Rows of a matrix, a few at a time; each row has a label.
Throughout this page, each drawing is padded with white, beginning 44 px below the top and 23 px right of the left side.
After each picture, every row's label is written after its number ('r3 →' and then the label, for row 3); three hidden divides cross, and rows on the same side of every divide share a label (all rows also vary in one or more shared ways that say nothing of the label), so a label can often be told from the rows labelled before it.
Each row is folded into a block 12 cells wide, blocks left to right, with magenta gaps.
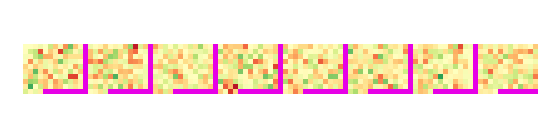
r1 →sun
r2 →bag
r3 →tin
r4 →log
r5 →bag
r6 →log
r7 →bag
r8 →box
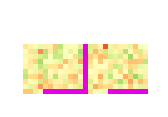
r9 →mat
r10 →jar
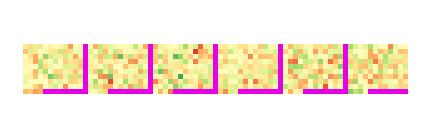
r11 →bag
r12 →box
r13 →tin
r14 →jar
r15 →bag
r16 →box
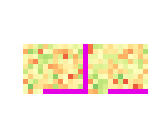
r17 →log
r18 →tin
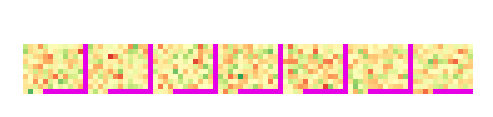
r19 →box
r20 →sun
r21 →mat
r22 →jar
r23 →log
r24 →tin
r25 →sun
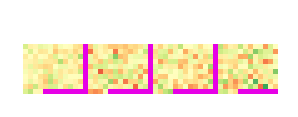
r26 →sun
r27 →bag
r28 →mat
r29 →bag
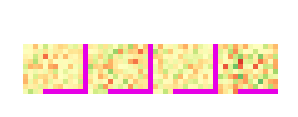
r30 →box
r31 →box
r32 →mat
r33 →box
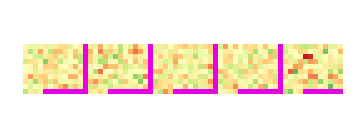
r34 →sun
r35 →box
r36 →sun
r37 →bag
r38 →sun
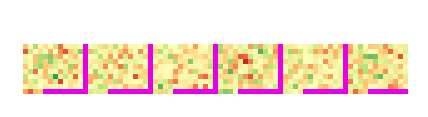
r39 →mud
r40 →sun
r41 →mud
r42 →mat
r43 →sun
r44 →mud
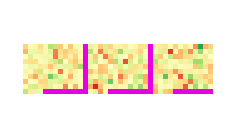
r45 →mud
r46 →log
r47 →sun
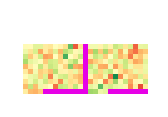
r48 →sun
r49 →mud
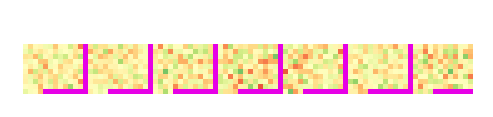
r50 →sun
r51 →tin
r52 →mat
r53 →log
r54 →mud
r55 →bag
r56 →mat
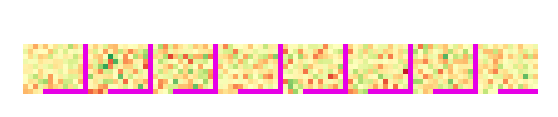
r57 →mat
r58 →log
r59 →mat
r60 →log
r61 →tin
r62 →mat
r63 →bag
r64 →tin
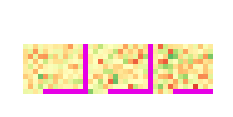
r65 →bag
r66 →sun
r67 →log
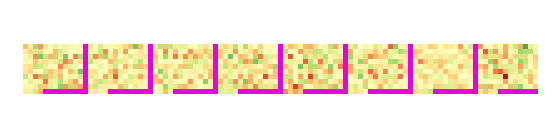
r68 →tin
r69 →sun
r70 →sun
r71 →log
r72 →log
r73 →mud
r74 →jar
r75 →tin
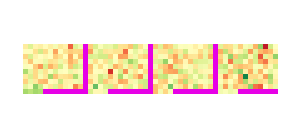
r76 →tin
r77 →mud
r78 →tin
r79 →log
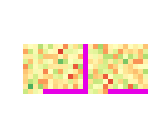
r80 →mud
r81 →sun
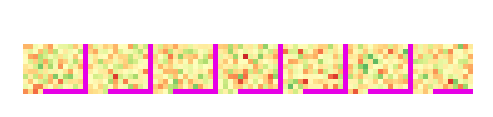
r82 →log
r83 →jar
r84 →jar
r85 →tin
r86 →mud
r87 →bag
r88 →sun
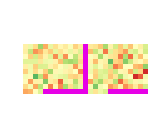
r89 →log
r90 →log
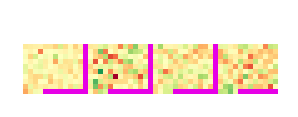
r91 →mat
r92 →jar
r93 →tin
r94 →tin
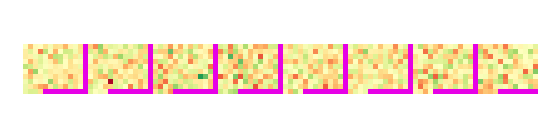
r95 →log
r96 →box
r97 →tin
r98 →bag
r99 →jar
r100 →jar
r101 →bag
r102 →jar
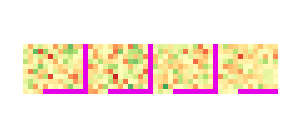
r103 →log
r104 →jar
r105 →box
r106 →tin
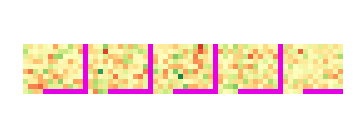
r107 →log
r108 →mat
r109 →mat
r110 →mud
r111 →log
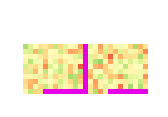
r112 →sun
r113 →sun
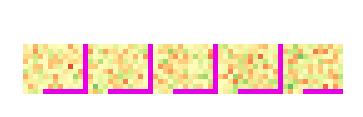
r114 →mat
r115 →tin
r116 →tin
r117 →bag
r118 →mud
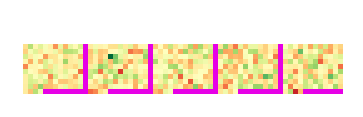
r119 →jar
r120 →mat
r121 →mat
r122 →tin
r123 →mud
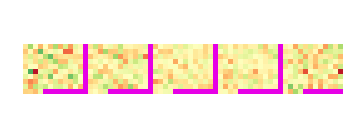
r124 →tin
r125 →tin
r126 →box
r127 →bag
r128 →jar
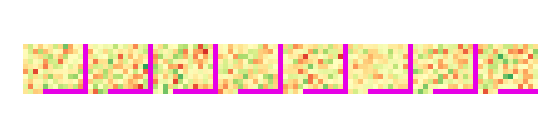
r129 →mud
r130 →jar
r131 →box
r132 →mat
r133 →jar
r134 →tin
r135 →box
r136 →mud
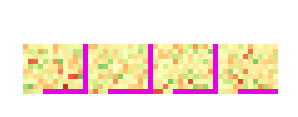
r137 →bag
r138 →jar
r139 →mat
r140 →sun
